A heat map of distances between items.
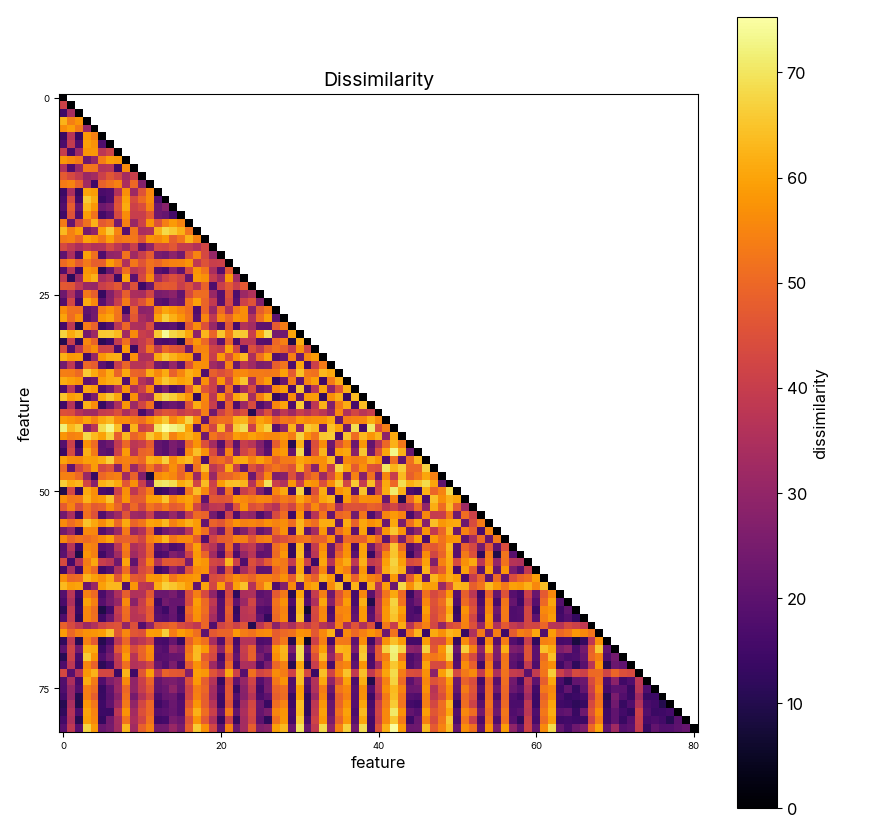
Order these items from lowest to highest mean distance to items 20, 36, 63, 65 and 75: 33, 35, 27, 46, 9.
9, 27, 33, 35, 46
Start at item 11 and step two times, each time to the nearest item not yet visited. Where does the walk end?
4
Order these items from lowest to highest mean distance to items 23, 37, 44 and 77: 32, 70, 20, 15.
20, 15, 70, 32
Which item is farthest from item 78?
42
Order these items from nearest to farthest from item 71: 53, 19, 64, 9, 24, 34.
64, 53, 34, 9, 19, 24
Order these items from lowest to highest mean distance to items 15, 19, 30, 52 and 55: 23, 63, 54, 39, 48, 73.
63, 39, 48, 23, 73, 54
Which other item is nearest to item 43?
51
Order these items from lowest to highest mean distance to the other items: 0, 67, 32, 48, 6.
0, 6, 67, 32, 48
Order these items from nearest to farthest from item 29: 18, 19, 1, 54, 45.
45, 19, 1, 18, 54
